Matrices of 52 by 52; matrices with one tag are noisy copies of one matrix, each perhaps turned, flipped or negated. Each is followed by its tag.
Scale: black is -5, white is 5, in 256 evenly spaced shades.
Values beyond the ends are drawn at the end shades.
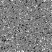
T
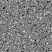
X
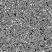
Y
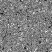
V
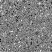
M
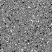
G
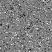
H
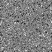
X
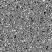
Y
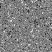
G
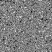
M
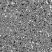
M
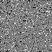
T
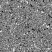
V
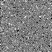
X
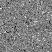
H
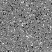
H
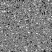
T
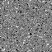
X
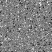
T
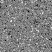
G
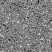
V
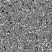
Y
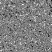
M
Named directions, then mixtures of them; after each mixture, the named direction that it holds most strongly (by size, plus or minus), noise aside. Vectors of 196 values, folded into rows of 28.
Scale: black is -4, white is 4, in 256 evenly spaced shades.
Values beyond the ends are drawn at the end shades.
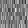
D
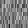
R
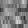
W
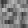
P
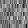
R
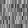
R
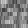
P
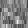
W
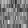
P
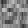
P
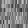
R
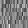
R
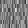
D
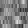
W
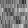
W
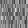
D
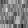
P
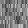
R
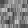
P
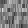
P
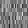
R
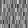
R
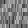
R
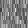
D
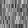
R
